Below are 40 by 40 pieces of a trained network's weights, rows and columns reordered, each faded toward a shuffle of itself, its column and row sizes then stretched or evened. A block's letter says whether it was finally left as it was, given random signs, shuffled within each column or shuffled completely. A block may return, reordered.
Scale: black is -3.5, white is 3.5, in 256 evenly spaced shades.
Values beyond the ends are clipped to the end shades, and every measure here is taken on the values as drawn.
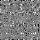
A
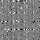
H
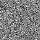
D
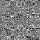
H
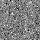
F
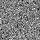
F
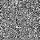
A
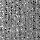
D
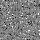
F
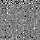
A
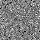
F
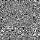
A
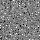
F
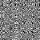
H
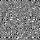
A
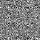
A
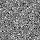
F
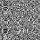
H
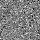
F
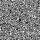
F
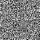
A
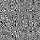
H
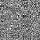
H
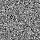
F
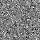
F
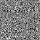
A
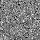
F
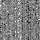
D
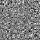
H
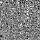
A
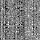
H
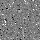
F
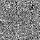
A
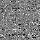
A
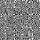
H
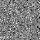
D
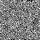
F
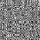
H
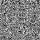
D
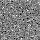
F
